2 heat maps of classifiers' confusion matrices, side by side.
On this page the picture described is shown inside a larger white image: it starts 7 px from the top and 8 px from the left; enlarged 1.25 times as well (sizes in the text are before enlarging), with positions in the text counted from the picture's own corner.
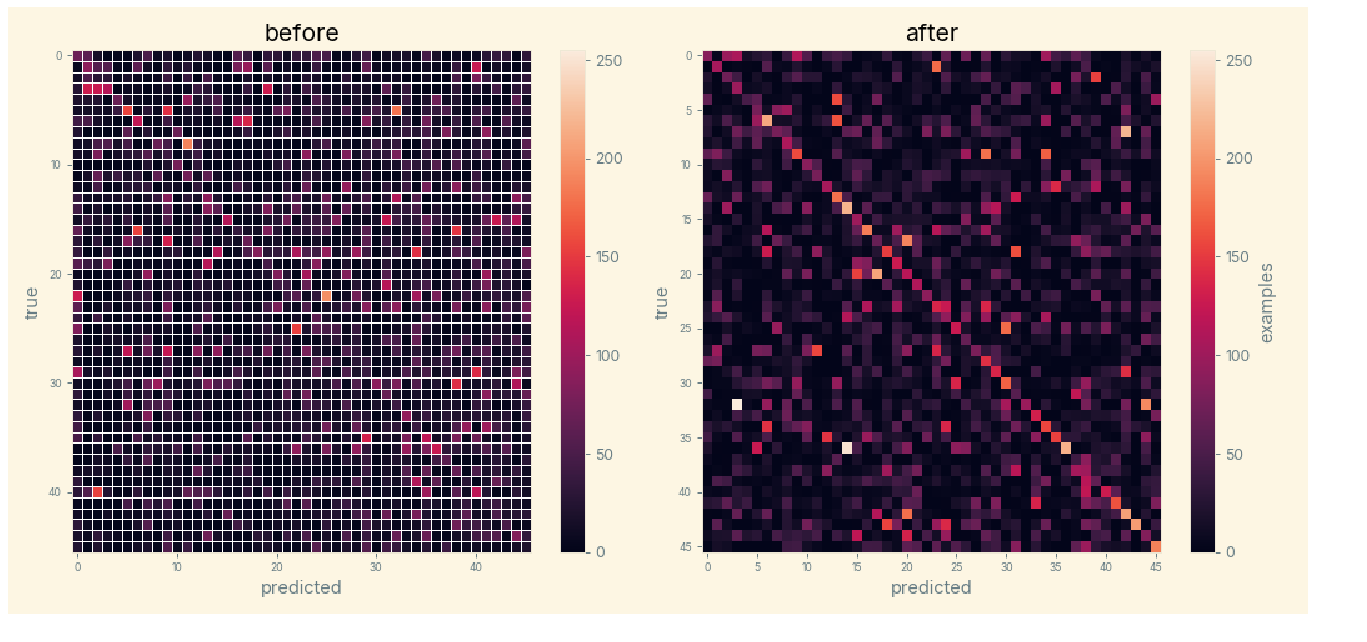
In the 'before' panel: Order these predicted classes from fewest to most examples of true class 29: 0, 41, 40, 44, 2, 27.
2, 41, 27, 44, 0, 40
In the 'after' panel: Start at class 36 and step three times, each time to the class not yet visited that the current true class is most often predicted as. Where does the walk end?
42
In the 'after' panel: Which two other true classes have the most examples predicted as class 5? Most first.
36, 6
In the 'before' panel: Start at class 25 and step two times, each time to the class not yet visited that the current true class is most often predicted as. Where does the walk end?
0
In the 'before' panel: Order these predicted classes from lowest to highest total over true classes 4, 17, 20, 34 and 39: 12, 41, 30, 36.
30, 12, 36, 41
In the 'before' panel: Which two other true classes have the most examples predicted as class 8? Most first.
30, 11
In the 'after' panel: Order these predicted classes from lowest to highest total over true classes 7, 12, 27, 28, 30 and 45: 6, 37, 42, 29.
37, 29, 6, 42
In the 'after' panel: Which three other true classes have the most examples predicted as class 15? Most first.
20, 44, 19
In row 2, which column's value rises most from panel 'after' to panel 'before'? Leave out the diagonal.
40
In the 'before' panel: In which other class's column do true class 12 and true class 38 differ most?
27
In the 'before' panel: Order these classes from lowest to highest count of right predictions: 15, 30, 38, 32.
32, 38, 30, 15
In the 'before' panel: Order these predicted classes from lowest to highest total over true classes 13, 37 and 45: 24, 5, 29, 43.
43, 5, 24, 29
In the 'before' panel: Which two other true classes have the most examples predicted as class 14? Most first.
18, 27
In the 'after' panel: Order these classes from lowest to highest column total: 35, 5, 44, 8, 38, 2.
35, 2, 5, 8, 44, 38
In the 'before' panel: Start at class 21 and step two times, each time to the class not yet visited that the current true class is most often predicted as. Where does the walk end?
41
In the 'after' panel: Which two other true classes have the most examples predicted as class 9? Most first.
0, 30
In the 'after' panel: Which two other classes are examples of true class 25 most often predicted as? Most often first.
30, 7
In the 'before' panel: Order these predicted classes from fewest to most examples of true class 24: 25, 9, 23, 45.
23, 25, 9, 45
